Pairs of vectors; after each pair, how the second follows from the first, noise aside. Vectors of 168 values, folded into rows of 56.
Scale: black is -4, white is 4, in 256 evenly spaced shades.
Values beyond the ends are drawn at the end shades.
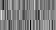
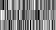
scaled up.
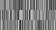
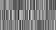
copied.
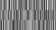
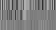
reversed, partly zeroed.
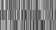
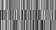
copied.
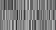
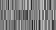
wrapped around.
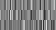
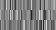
copied.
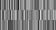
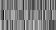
wrapped around.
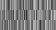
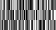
scaled up.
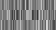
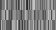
wrapped around, negated.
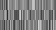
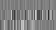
reversed, partly zeroed.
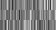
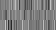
reversed, negated, partly zeroed.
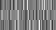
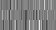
partly zeroed.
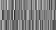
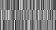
wrapped around.
